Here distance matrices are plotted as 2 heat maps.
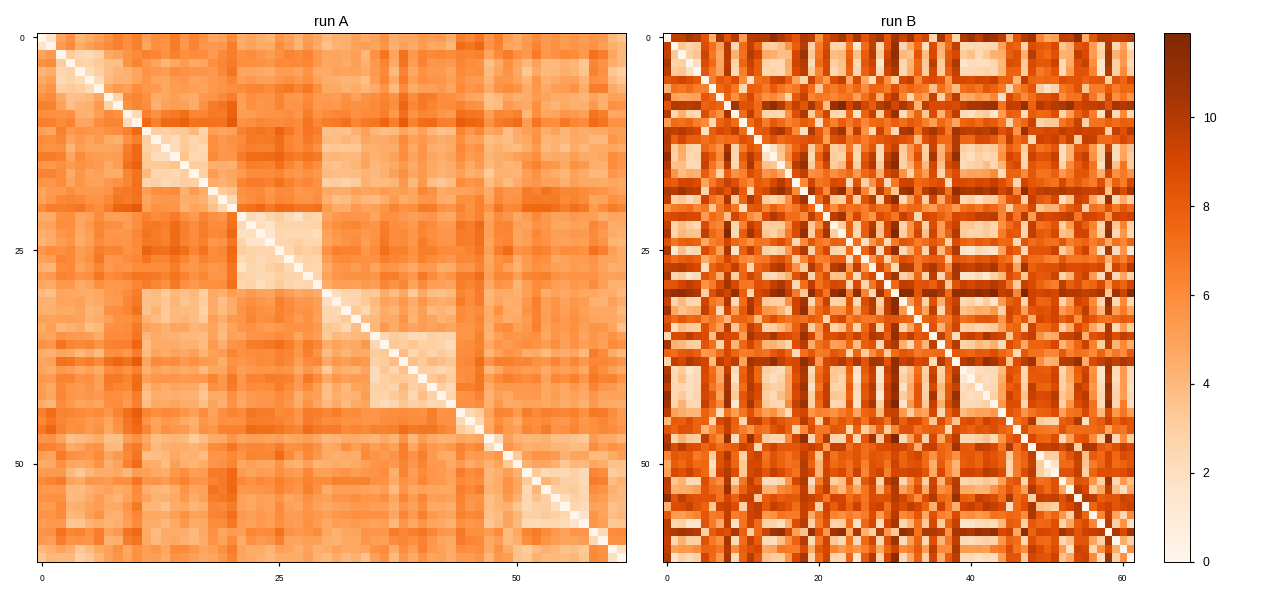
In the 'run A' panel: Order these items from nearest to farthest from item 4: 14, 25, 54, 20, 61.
61, 54, 25, 14, 20
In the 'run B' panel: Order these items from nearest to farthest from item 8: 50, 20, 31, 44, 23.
44, 20, 50, 31, 23
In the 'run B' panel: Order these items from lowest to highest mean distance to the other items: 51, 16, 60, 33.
16, 60, 33, 51
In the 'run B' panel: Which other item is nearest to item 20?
10
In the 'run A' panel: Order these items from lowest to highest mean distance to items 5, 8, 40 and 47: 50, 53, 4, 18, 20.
4, 53, 50, 18, 20
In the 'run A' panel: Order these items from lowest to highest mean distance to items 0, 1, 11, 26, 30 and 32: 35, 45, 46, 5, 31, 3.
31, 35, 5, 3, 45, 46
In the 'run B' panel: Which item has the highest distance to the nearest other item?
8
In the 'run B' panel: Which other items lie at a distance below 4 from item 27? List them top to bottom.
5, 11, 18, 30, 58
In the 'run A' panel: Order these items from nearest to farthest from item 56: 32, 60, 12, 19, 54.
54, 60, 12, 32, 19
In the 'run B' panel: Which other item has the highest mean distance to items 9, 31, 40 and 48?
30
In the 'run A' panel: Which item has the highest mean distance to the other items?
10
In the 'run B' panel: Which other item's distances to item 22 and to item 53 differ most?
60
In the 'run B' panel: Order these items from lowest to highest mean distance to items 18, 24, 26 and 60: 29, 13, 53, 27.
29, 27, 53, 13
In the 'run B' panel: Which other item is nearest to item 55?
45
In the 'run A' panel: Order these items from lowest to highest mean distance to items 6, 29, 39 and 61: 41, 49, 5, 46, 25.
5, 41, 25, 49, 46
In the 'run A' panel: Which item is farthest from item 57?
20
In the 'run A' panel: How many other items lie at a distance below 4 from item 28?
8
